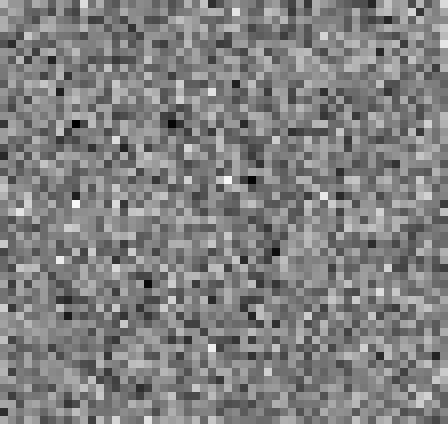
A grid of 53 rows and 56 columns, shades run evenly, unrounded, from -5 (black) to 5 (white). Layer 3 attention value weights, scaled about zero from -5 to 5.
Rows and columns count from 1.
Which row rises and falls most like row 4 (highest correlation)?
1
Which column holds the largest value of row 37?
48
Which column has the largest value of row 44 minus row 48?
27
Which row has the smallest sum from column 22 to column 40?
17
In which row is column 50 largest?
37
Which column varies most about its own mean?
15
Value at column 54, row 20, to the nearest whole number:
2
